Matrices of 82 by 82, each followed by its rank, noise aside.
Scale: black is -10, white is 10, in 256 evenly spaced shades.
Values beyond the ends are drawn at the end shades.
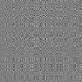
two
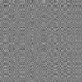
two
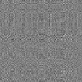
five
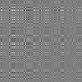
one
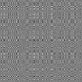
one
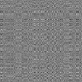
two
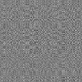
four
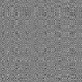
four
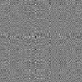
three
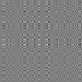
one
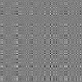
one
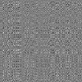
four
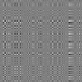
one
